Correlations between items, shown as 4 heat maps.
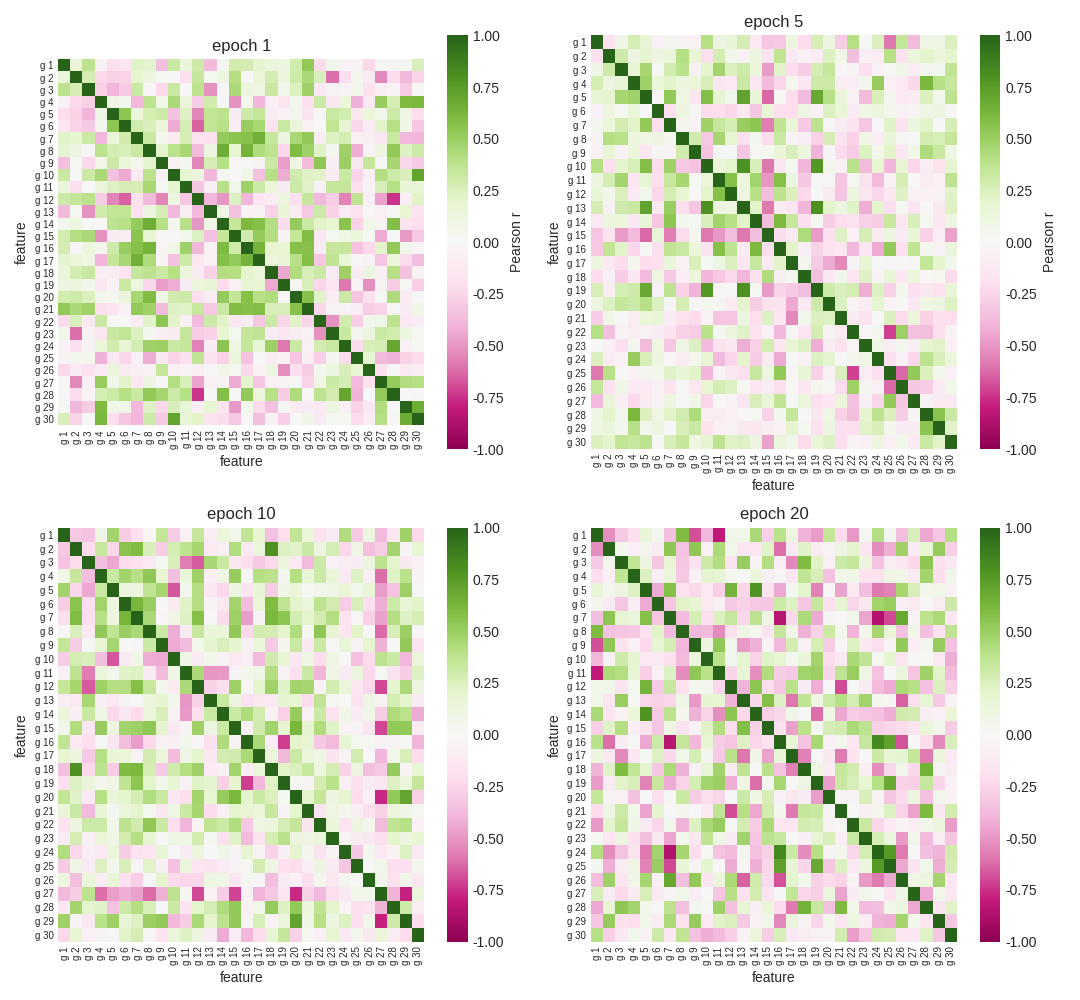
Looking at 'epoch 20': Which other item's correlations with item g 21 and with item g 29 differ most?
g 12
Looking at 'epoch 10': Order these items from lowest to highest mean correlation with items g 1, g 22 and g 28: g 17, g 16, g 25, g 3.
g 25, g 16, g 3, g 17
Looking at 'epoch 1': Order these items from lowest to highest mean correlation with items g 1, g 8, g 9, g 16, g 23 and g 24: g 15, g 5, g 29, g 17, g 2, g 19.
g 19, g 2, g 29, g 15, g 5, g 17
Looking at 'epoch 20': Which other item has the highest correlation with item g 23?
g 13
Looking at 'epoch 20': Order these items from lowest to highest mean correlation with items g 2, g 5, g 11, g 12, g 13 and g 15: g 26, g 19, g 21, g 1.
g 1, g 19, g 21, g 26
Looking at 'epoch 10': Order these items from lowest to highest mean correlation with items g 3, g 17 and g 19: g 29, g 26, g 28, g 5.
g 5, g 26, g 29, g 28
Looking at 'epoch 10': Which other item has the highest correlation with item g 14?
g 20
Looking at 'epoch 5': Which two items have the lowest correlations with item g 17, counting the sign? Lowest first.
g 21, g 20
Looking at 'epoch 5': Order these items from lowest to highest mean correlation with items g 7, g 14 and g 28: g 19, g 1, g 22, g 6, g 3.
g 22, g 6, g 1, g 19, g 3
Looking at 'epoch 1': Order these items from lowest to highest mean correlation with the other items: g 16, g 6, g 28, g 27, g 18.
g 27, g 6, g 18, g 28, g 16
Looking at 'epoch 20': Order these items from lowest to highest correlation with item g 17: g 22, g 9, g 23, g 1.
g 22, g 23, g 1, g 9
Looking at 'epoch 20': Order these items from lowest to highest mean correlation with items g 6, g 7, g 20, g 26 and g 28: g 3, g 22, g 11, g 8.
g 8, g 22, g 3, g 11
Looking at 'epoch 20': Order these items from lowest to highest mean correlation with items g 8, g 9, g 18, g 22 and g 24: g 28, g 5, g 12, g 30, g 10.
g 5, g 12, g 30, g 28, g 10
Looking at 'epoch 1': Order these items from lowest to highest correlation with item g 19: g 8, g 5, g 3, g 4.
g 8, g 4, g 5, g 3
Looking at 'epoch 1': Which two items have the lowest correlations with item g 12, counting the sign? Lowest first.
g 28, g 6
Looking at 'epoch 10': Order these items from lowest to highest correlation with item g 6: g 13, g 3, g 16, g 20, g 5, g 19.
g 16, g 3, g 13, g 5, g 20, g 19
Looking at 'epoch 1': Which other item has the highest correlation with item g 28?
g 24
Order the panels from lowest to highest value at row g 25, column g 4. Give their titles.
epoch 1, epoch 5, epoch 20, epoch 10
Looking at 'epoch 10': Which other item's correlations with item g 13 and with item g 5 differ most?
g 3
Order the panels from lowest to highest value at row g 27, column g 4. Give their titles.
epoch 10, epoch 5, epoch 20, epoch 1
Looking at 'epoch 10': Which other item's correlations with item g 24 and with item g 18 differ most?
g 2
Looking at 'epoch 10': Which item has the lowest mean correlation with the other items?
g 27
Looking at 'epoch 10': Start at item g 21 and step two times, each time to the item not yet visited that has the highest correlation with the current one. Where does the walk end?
g 7
